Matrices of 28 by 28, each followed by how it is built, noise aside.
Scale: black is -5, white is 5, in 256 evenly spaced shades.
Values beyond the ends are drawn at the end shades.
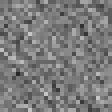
Toeplitz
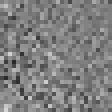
lower triangular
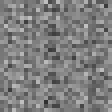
repeating rows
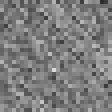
Toeplitz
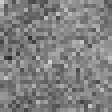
smooth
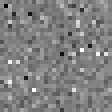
sparse
